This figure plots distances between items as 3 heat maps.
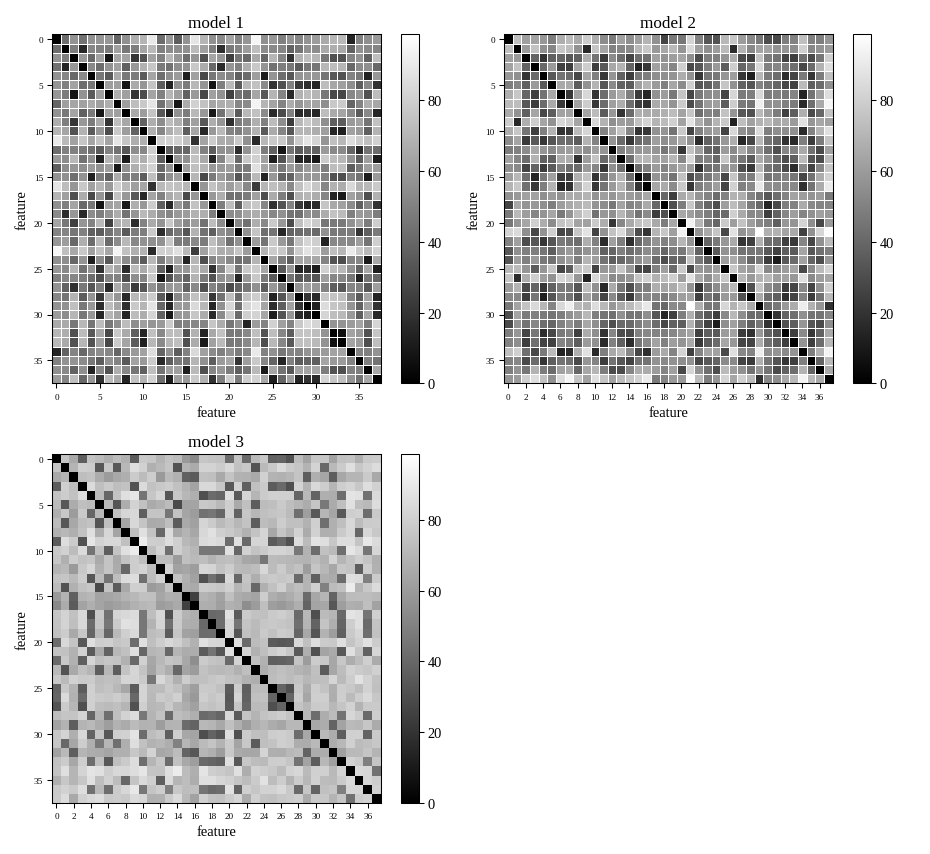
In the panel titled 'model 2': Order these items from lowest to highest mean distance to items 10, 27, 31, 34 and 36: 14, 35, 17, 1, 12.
35, 14, 12, 17, 1
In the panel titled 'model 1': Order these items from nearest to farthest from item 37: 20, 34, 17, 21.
21, 34, 17, 20
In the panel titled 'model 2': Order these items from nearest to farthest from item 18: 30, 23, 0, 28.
30, 0, 23, 28
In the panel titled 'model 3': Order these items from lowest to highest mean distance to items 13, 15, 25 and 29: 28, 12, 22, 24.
22, 28, 12, 24
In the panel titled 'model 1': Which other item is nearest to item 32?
33
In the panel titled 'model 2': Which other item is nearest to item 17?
19
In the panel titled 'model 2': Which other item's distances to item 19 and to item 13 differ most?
8
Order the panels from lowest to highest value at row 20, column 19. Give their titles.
model 1, model 2, model 3
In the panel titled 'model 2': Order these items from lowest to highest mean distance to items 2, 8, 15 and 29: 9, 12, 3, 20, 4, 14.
4, 14, 3, 12, 20, 9
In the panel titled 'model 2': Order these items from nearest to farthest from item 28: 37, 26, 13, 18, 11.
11, 13, 18, 26, 37
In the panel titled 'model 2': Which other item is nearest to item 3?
15
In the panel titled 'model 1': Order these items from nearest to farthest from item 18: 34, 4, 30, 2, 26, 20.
30, 26, 4, 34, 2, 20
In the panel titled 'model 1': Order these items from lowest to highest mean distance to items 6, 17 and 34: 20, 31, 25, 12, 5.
20, 12, 31, 5, 25
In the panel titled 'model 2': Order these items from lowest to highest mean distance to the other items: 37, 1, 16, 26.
16, 1, 26, 37
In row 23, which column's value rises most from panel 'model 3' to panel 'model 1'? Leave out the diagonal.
7
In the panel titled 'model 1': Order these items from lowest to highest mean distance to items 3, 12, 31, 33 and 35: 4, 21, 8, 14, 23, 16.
21, 4, 8, 14, 16, 23
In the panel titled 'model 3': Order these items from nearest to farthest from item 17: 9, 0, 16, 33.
33, 16, 0, 9
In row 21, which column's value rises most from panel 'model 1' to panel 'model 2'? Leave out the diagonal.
26
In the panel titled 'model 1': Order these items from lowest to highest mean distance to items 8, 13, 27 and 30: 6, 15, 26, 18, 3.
18, 26, 3, 15, 6
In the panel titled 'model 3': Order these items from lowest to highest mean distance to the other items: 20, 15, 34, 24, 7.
15, 7, 20, 24, 34
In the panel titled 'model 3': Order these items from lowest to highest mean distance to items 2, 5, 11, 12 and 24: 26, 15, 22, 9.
15, 22, 26, 9
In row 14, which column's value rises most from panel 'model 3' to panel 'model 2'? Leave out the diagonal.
1
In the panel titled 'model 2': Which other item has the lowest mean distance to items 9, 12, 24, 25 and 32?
31
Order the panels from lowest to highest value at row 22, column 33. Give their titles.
model 2, model 1, model 3
